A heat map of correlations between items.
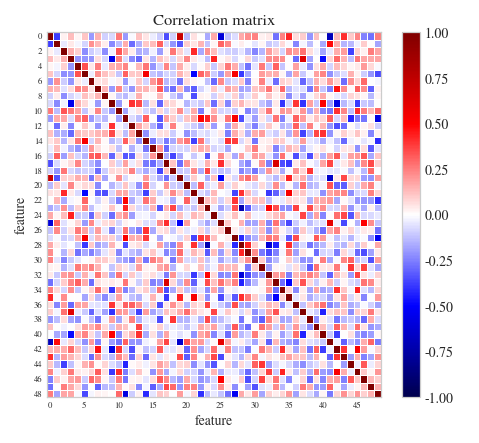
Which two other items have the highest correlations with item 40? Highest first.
9, 13
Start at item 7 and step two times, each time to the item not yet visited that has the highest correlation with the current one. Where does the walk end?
45
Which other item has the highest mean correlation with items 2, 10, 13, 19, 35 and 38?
0
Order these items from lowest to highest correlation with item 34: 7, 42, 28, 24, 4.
4, 28, 24, 7, 42
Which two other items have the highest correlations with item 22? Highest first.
11, 27
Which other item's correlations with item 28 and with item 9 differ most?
23
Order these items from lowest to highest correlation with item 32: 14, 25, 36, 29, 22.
29, 25, 22, 14, 36
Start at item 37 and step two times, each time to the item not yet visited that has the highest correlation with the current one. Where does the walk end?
24
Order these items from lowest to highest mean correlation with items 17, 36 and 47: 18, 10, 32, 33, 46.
32, 10, 46, 18, 33
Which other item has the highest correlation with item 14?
5
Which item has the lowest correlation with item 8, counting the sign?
21
